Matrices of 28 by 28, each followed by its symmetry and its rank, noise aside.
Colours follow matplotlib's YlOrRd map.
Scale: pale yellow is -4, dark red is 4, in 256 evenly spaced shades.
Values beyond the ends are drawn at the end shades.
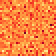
no symmetry, rank eight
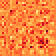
symmetric, rank four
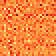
no symmetry, rank six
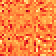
no symmetry, rank six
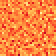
antisymmetric, rank eight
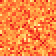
symmetric, rank eight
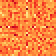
antisymmetric, rank six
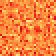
antisymmetric, rank six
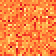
symmetric, rank eight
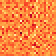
no symmetry, rank six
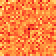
symmetric, rank eight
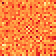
symmetric, rank six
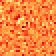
symmetric, rank eight
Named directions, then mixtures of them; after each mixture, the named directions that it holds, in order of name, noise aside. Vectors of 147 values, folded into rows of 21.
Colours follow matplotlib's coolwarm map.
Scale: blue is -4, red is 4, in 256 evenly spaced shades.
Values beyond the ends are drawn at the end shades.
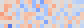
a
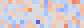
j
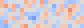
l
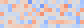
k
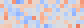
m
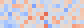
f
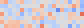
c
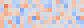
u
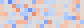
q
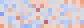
a, k, l.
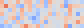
a, j, l.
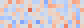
j.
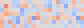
u.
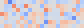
k, q.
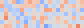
m.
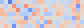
q.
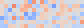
a, k, l.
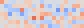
c, f, m.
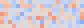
c, u.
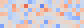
k, q.
